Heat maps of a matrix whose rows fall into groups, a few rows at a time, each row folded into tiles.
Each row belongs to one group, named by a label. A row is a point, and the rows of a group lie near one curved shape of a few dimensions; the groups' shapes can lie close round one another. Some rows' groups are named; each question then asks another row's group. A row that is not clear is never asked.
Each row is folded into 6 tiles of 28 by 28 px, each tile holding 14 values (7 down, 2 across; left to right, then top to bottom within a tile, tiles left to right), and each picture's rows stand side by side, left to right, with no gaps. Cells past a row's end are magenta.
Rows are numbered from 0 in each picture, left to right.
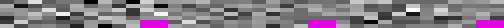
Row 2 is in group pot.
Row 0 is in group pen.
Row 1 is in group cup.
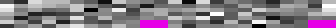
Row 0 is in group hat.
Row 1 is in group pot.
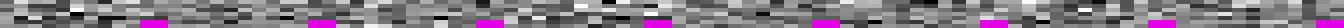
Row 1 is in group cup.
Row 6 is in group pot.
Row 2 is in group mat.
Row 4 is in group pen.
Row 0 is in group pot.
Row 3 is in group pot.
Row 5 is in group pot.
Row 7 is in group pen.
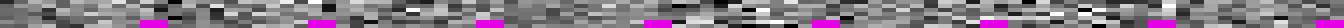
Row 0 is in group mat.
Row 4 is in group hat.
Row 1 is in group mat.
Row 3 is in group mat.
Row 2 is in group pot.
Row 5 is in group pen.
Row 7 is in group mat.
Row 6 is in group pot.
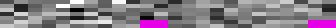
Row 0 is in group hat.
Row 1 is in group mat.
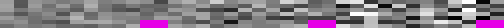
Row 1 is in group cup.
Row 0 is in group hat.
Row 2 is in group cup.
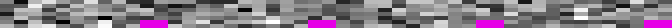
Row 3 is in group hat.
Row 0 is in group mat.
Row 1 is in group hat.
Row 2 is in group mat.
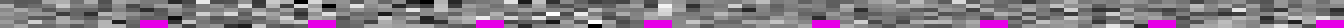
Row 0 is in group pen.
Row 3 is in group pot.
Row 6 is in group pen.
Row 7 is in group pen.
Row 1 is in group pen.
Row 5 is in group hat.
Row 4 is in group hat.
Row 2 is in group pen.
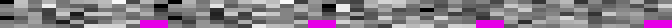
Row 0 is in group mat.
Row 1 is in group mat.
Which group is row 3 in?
pen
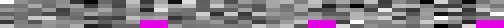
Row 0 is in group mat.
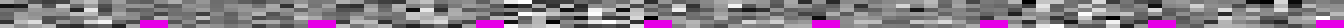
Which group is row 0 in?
hat
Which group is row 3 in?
cup
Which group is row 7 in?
pen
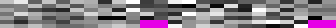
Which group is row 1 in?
cup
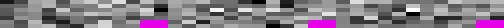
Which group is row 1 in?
pen
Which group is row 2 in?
pot
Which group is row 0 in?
mat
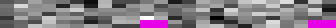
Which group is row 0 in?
pen
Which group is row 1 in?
mat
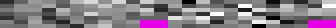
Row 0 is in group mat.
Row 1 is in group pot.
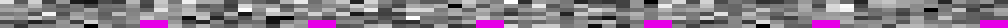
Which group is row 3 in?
mat
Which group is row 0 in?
pot
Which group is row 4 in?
pot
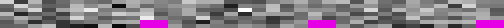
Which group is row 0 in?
hat
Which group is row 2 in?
hat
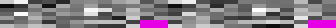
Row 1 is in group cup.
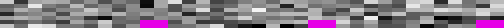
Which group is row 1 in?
hat
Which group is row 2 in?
pot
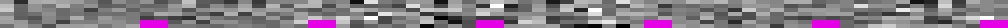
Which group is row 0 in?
hat
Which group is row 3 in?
hat
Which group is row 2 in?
pot
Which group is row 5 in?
pen
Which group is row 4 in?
cup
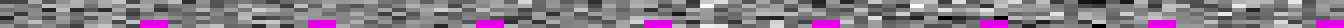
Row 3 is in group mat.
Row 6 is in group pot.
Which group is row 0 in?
pen
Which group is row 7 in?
pen
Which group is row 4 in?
mat
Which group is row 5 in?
pot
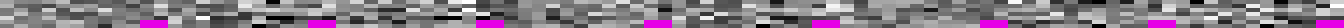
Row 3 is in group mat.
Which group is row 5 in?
hat
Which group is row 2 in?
cup
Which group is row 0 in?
pen
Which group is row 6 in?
pot
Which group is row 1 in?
pot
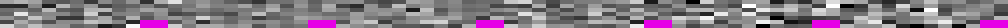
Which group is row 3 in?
cup
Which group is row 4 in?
pot
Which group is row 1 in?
mat
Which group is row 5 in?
hat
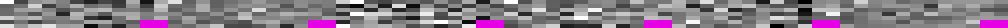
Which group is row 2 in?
cup
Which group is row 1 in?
hat
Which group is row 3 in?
hat
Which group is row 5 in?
mat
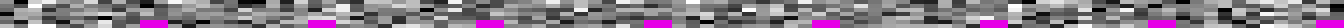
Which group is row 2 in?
hat
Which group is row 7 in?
mat
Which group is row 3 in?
cup
